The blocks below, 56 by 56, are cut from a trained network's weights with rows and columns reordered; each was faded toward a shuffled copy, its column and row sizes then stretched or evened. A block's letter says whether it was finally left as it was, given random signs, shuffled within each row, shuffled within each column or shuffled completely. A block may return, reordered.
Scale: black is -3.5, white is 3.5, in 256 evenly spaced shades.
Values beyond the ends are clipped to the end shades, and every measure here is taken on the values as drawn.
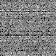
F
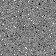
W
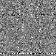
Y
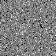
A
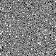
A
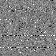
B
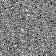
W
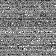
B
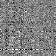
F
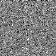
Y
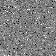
B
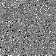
B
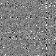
Y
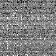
F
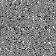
F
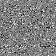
B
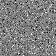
W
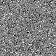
W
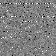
B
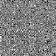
F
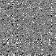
Y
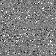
B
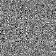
Y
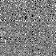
Y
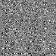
Y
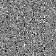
A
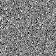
A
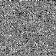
B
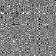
F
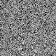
A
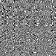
F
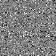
B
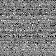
B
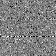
B
